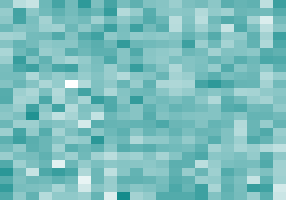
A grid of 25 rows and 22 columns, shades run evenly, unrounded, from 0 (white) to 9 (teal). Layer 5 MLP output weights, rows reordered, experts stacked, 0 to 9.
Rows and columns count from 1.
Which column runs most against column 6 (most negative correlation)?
17
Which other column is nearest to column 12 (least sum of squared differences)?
13
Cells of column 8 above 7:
3
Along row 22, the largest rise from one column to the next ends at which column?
4
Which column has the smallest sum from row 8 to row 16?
6
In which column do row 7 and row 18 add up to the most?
8
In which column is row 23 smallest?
7
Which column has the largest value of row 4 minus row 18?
11
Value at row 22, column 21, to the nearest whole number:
5
